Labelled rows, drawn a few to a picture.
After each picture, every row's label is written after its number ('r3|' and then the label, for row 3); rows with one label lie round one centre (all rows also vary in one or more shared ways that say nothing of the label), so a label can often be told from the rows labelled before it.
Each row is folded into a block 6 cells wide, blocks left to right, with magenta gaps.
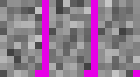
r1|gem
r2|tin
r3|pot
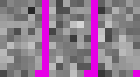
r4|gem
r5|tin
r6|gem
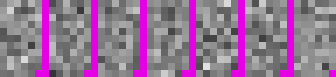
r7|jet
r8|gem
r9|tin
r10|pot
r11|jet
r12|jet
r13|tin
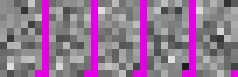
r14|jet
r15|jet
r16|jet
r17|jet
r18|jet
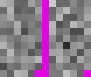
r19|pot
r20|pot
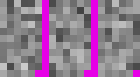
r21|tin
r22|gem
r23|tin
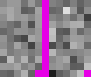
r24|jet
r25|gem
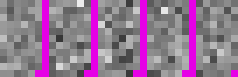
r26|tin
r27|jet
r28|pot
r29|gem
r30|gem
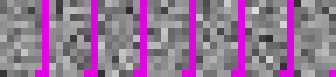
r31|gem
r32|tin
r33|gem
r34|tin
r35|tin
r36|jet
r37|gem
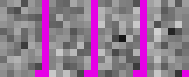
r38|tin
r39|pot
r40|jet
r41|pot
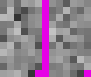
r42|pot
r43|pot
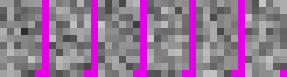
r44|pot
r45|jet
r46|tin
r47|gem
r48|pot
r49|tin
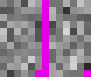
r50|tin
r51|tin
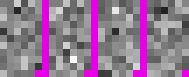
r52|tin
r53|jet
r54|gem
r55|tin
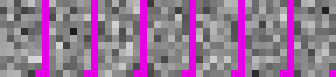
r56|pot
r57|pot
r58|tin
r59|gem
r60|tin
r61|jet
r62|gem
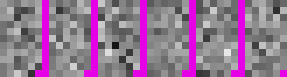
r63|pot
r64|tin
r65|pot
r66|gem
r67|gem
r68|gem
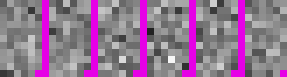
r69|gem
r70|tin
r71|jet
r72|jet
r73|tin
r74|gem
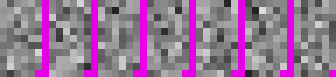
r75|jet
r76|tin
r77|tin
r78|gem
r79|pot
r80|gem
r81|tin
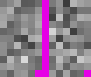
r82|jet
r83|pot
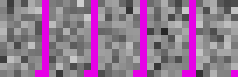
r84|tin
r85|jet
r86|gem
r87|gem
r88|gem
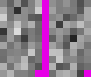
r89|tin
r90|pot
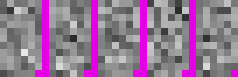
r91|gem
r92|jet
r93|jet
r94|gem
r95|jet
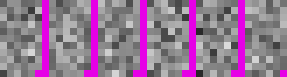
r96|gem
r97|tin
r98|pot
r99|gem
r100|gem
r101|jet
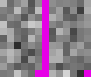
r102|pot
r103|pot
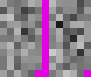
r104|pot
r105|pot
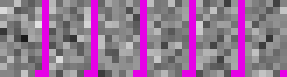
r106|jet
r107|jet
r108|gem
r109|pot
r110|pot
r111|pot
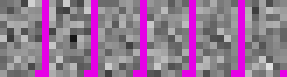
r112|tin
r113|tin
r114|jet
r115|jet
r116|jet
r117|tin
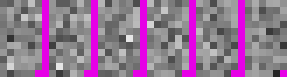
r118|jet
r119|jet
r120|jet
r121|pot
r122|pot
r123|pot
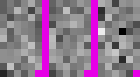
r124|gem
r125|gem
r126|pot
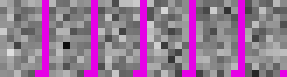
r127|pot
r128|pot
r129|pot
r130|pot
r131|gem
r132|gem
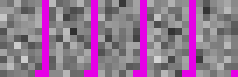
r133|jet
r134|pot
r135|tin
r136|pot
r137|tin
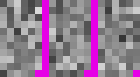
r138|gem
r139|tin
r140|tin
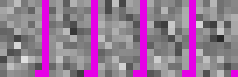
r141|jet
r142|pot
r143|tin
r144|jet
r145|jet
